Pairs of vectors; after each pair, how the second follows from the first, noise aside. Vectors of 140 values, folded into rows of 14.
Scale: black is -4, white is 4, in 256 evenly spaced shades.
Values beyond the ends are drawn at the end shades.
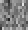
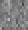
negated, shrunk.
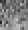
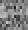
wrapped around.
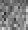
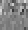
reversed, partly zeroed.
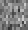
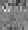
reversed, partly zeroed.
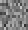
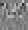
reversed, partly zeroed.
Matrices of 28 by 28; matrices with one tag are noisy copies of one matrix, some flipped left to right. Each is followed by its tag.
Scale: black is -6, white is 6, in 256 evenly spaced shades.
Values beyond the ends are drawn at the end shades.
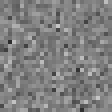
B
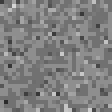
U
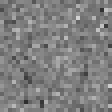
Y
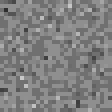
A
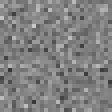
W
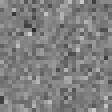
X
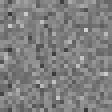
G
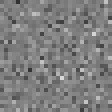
B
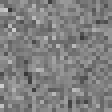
Y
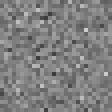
G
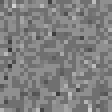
U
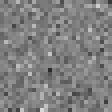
U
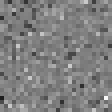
X
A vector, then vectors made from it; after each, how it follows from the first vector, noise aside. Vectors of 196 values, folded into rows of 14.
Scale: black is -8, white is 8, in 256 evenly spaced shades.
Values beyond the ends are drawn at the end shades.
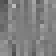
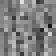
wrapped around, scaled up.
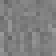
wrapped around, negated, shrunk.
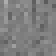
negated, partly zeroed.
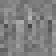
wrapped around, negated.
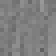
reversed, negated, shrunk.
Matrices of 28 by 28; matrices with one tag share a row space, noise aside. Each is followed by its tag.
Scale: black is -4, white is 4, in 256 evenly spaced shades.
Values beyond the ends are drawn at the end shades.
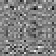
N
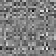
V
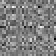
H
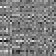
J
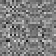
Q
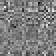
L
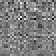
N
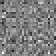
H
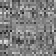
J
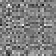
Q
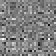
H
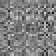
L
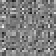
H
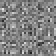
H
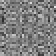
H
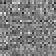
J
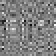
H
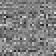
V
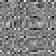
N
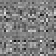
V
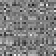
V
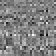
V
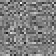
N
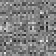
V
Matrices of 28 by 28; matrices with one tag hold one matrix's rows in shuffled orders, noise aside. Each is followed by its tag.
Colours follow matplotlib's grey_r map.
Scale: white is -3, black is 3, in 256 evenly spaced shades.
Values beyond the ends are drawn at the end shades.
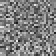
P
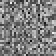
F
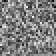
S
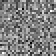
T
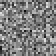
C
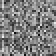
F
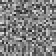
C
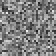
S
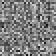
F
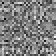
F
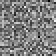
F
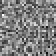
S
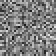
C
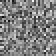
C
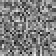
F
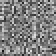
F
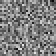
T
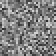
S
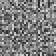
F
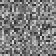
F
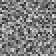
S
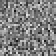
T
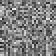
C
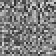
F
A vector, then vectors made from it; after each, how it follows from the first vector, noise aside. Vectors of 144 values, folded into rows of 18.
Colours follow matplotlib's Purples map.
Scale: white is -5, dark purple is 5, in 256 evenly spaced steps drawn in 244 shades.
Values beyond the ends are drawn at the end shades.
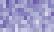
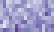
negated.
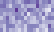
reversed, negated.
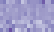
wrapped around, negated, partly zeroed.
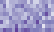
negated.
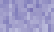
reversed, negated, shrunk.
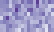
reversed, negated.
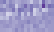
wrapped around, negated, partly zeroed.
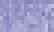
reversed, negated, shrunk.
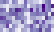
wrapped around, scaled up.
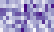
wrapped around, scaled up.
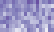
reversed, negated.
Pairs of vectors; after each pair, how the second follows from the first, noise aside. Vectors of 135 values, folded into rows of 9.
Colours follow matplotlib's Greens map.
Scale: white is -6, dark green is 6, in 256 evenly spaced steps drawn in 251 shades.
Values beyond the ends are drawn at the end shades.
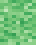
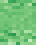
partly zeroed.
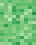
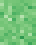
partly zeroed.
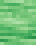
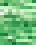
reversed, negated, scaled up.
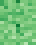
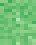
reversed, negated, shrunk.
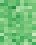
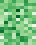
wrapped around, negated, scaled up.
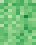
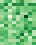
scaled up.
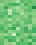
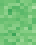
negated, shrunk.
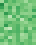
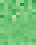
wrapped around, negated, partly zeroed.
